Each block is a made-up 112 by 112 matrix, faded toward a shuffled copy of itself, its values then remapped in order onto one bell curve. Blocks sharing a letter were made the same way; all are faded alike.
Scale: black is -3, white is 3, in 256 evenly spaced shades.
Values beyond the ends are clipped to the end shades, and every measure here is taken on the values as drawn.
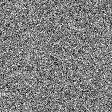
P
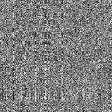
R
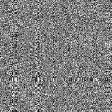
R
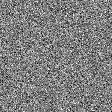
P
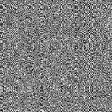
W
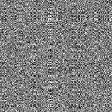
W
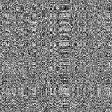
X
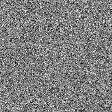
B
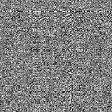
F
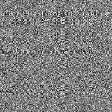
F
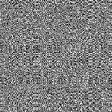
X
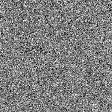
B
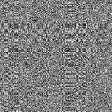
X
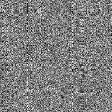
R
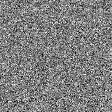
B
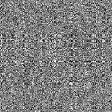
F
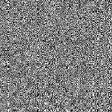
R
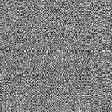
X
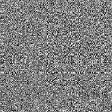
F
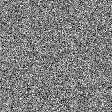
P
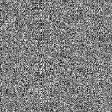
R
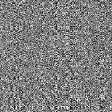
F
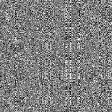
R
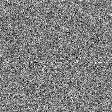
B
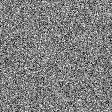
P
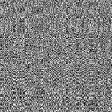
X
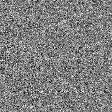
B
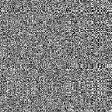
F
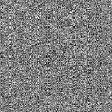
R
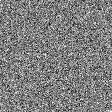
P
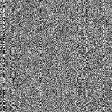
R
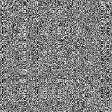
R
